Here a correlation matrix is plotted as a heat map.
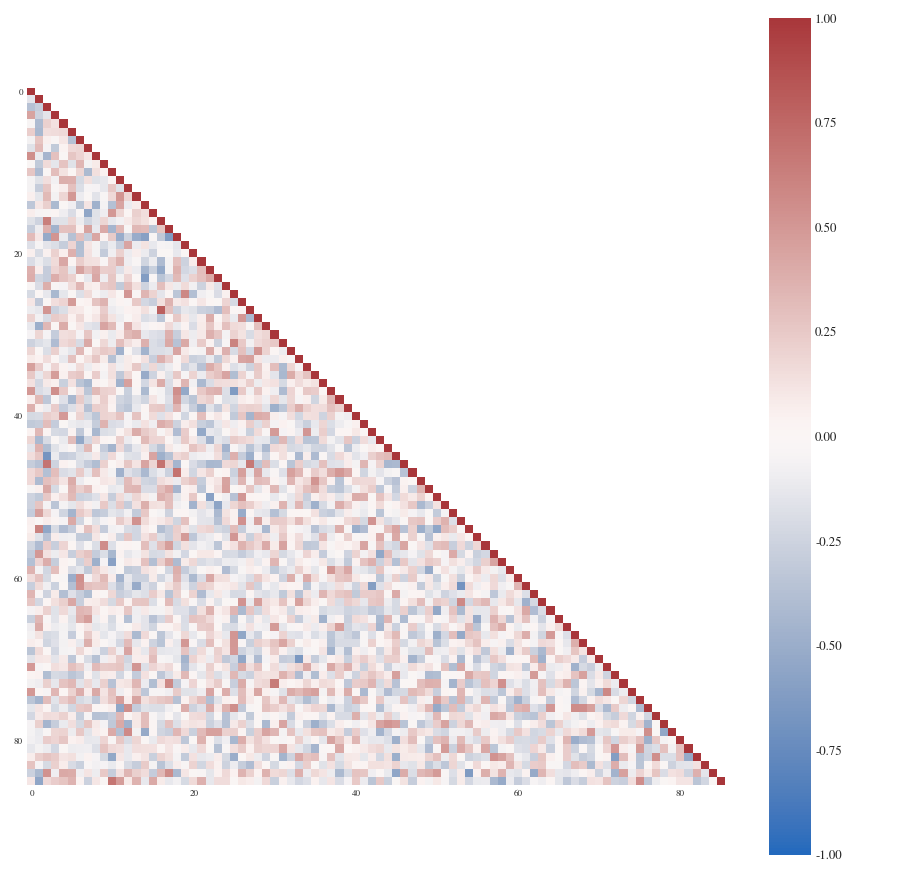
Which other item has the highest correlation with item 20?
5
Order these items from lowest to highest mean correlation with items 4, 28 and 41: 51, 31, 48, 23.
51, 23, 31, 48
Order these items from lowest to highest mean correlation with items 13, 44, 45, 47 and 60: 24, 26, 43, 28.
24, 43, 26, 28
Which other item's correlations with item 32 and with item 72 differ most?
35
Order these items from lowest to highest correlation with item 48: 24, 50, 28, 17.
17, 50, 28, 24
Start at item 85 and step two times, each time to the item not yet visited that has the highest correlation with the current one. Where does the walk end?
15
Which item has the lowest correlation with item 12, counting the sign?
78
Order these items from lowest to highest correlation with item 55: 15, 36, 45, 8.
8, 15, 36, 45
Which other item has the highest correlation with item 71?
74
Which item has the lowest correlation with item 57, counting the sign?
43
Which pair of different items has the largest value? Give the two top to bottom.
16, 27
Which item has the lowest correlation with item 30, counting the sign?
39
